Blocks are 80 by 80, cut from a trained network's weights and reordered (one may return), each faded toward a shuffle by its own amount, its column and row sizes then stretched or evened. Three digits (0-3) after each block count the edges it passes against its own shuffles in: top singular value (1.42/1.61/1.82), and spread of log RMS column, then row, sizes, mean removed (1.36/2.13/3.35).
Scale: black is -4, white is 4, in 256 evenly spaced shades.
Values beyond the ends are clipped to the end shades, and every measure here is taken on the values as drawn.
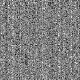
2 1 1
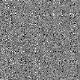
0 2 1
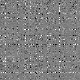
1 2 2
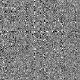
3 2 1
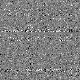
1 1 2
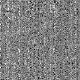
2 2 1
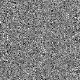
0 2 0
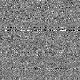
3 0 2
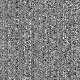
2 2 0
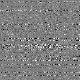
1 1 3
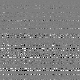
2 1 3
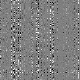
3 3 1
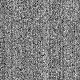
2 0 0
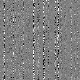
2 3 0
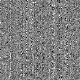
1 2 0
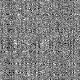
3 0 2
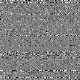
2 0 3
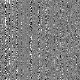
1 3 0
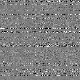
2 1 3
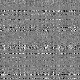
3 1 3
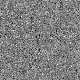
0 0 0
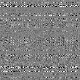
3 1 3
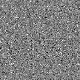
0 0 1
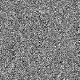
0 1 0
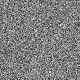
0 0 0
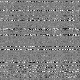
2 0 3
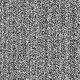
2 0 0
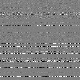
3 0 3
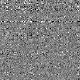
2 1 2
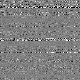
3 0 3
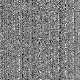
3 2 0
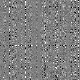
1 3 1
